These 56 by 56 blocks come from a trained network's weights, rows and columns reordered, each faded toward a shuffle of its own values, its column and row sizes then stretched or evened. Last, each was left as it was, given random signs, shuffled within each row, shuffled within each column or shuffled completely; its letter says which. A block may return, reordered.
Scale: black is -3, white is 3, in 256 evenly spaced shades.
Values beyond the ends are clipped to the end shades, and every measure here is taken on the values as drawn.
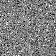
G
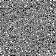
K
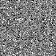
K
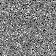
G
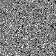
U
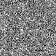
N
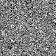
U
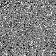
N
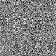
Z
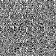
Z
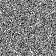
G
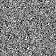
N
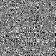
Z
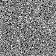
U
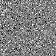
K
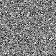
N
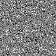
Z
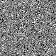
U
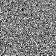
N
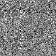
K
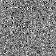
K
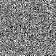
K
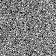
G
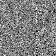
U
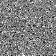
N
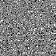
Z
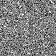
G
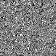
K
